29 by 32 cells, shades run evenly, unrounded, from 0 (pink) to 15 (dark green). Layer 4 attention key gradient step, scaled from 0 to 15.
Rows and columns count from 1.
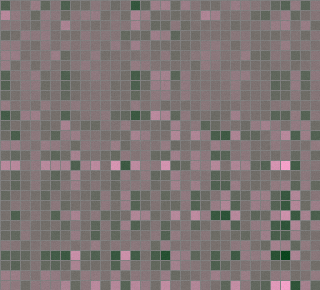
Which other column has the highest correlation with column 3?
16
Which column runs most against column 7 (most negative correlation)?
19
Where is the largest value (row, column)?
26, 29
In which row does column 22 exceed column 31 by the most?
22
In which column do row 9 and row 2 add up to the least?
21
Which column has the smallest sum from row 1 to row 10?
17
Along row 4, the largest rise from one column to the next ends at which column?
18
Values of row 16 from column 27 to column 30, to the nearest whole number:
8 8 7 9
